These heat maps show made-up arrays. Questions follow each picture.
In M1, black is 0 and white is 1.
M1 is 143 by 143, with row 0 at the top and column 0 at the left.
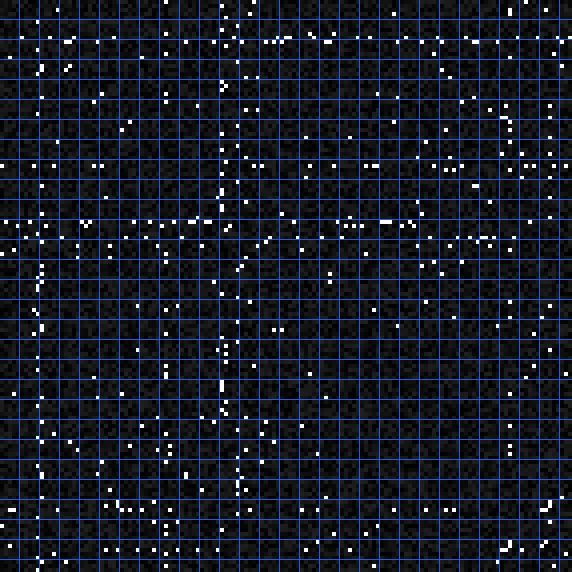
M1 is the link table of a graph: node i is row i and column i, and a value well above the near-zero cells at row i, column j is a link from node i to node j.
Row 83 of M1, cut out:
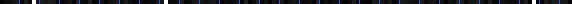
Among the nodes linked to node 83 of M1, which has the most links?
node 41
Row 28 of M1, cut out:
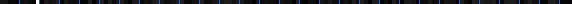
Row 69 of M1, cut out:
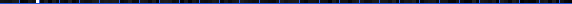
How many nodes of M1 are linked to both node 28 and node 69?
1
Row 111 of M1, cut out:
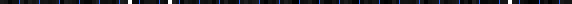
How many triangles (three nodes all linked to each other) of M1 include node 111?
2
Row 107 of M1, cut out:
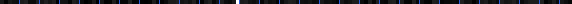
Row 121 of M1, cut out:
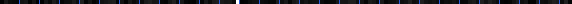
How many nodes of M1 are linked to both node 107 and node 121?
1
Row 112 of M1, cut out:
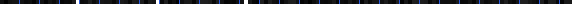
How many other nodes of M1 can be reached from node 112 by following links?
8
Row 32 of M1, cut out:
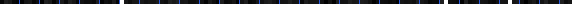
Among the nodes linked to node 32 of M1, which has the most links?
node 127
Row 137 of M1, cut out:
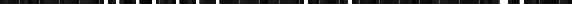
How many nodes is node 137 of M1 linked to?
12
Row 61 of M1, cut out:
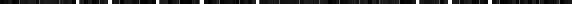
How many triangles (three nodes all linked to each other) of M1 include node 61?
8
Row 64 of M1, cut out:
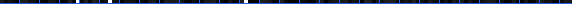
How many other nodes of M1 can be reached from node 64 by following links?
8
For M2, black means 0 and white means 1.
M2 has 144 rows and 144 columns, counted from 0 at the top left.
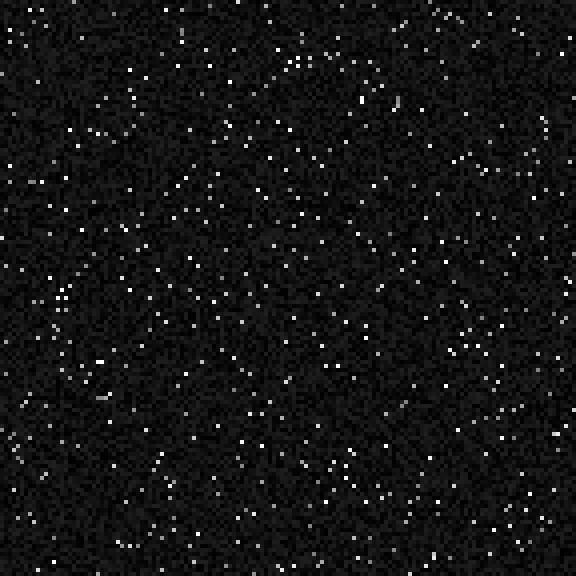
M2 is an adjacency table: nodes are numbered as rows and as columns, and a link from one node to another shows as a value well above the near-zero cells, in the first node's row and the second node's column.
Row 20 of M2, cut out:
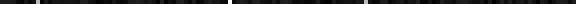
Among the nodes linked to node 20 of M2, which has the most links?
node 91
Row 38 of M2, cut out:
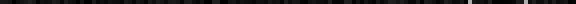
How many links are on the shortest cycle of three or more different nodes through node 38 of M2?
6
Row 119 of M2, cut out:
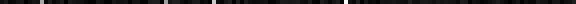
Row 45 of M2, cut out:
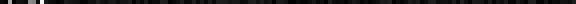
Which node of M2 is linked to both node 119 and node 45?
node 10
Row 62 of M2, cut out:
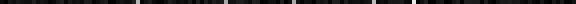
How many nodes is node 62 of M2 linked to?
5
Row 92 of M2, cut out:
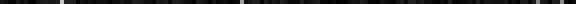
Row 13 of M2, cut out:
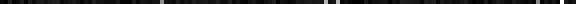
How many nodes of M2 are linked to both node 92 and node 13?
2
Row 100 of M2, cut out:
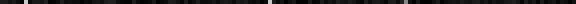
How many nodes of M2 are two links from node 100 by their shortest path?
4
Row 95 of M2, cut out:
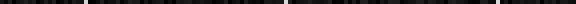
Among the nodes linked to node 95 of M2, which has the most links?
node 71
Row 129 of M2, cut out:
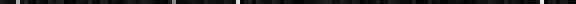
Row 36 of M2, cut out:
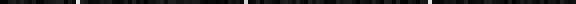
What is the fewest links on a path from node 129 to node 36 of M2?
4
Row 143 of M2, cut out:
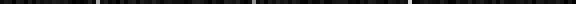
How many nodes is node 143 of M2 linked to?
3
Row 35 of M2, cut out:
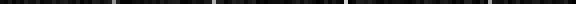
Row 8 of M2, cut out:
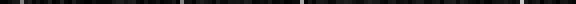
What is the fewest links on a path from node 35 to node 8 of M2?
3
